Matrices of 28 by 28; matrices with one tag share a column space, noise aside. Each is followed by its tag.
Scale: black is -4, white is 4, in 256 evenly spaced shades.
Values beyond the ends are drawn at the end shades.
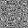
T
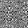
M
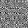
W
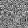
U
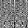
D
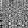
D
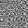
T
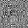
U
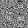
W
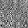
D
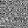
T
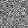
U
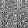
D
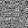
T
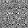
W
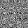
W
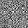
M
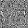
U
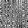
D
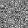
M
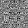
W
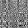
D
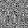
U
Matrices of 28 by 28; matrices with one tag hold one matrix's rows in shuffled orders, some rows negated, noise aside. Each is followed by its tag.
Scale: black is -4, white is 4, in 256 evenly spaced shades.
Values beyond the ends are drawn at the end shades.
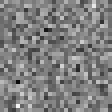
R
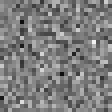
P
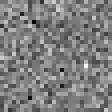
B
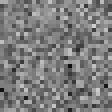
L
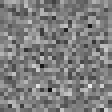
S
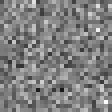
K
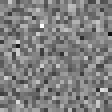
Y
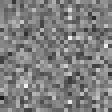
L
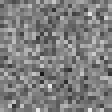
S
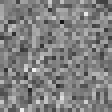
B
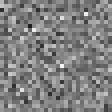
B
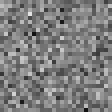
B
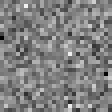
L
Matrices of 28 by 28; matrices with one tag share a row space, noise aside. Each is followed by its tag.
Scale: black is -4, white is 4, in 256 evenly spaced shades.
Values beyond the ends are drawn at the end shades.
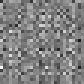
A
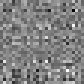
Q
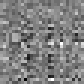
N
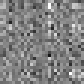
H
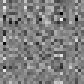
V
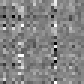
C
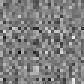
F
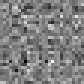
N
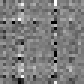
C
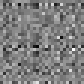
F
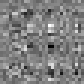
N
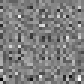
A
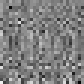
A
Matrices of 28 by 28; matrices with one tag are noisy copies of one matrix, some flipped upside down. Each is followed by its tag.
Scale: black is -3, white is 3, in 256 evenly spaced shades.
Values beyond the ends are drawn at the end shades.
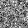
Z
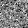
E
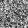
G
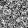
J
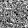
G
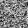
Z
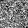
E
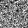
E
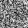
G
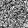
G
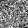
E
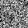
Z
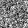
G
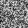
Z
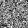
J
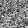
Z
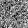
G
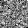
J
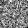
J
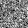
Z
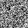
G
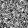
J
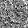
G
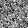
Z
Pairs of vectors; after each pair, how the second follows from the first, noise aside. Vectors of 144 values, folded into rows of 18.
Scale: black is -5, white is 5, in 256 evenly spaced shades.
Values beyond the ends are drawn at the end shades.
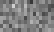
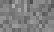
shrunk.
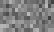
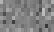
wrapped around, partly zeroed.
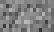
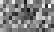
reversed, negated, scaled up.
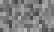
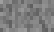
shrunk.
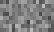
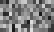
scaled up.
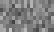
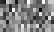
reversed, scaled up.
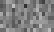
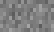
reversed, negated, shrunk.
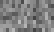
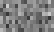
shuffled.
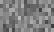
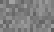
reversed, negated, shrunk.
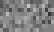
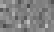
wrapped around, partly zeroed.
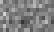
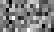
wrapped around, negated, scaled up.
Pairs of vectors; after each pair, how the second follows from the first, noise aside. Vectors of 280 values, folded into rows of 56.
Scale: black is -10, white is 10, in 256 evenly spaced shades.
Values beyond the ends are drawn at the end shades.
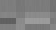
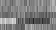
negated, scaled up.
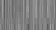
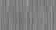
reversed, negated, shrunk.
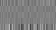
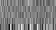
negated, scaled up.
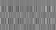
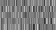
wrapped around, negated, scaled up.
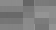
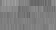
wrapped around, negated, partly zeroed.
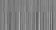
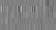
wrapped around, partly zeroed.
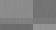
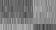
negated, scaled up.
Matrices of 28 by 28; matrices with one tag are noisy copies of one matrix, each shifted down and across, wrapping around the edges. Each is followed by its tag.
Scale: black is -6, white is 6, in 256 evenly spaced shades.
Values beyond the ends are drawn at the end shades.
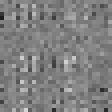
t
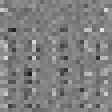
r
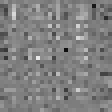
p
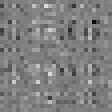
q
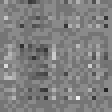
p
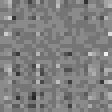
r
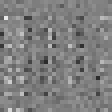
r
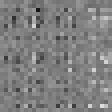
q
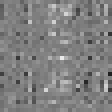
q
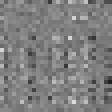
r
